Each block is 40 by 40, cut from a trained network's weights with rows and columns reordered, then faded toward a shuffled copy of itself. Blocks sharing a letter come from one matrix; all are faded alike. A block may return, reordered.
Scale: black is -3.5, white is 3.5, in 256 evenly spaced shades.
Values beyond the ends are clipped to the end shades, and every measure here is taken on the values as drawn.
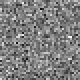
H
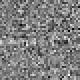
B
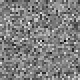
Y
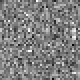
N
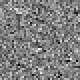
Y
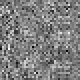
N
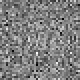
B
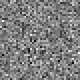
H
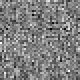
B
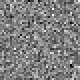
H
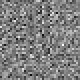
N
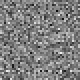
N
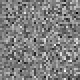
N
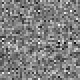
H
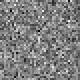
H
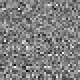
N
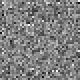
H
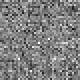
N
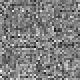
N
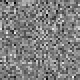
B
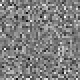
N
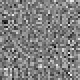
N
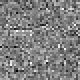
N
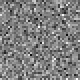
H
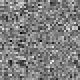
B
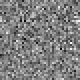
Y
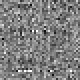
Y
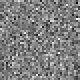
B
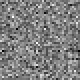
B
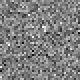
H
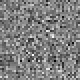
B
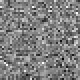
N
